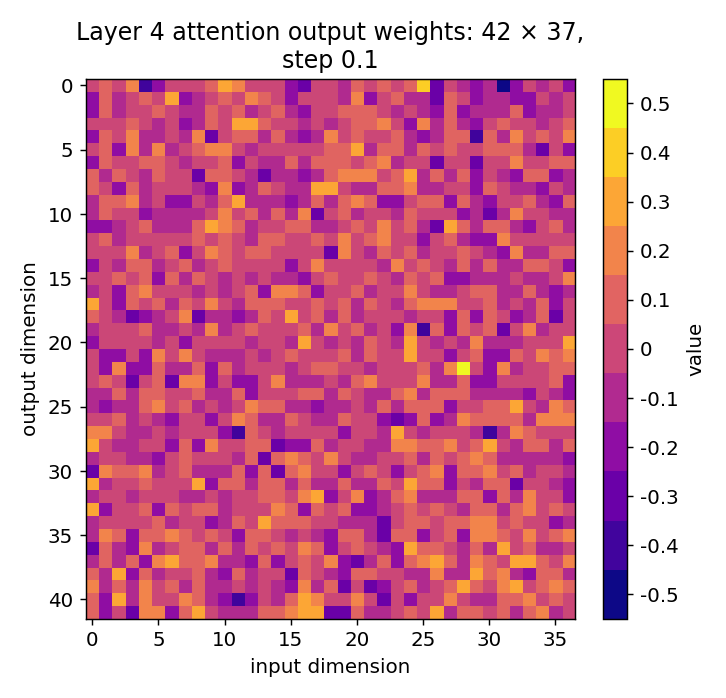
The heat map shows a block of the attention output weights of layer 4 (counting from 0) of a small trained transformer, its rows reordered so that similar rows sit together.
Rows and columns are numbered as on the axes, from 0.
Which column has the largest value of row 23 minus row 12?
25
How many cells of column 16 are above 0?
17
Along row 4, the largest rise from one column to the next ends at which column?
30
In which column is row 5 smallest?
34
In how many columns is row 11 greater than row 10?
15
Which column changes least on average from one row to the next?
10
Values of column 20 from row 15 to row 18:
0 0.1 -0.1 -0.1
